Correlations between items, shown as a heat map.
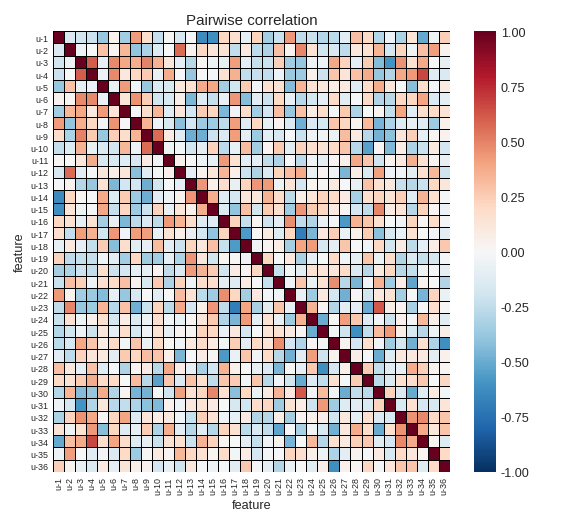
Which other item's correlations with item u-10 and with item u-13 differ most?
u-9
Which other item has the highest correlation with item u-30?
u-23
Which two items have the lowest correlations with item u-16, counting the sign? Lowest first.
u-27, u-7
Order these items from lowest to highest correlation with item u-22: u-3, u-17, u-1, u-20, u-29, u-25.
u-3, u-29, u-20, u-25, u-17, u-1
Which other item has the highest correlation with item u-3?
u-4
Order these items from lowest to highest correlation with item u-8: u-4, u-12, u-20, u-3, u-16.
u-12, u-16, u-20, u-4, u-3
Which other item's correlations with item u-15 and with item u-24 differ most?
u-25
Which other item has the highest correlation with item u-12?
u-2
